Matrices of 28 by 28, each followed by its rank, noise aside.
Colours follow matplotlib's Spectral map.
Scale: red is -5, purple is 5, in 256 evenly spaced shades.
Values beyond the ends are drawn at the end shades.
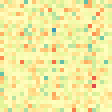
eight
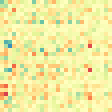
four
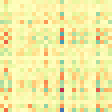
two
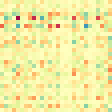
three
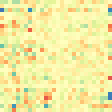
four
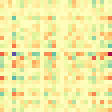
two
